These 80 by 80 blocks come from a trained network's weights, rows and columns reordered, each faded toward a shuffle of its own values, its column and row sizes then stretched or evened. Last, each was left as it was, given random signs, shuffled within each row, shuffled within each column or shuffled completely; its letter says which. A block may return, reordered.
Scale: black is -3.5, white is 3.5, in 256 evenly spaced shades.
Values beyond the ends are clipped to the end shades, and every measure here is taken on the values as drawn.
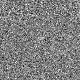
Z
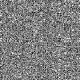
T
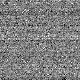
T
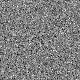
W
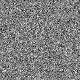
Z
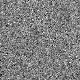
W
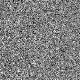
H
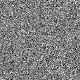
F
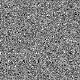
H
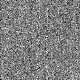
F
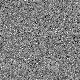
W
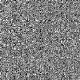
T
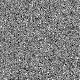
F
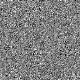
H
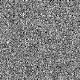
H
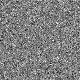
W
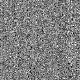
F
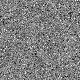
W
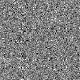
T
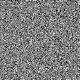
H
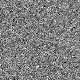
Z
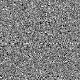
T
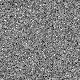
W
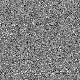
Z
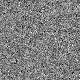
W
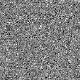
T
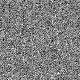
F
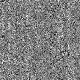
F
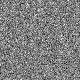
W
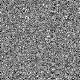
T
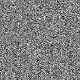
T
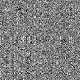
T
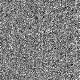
F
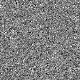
H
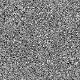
H
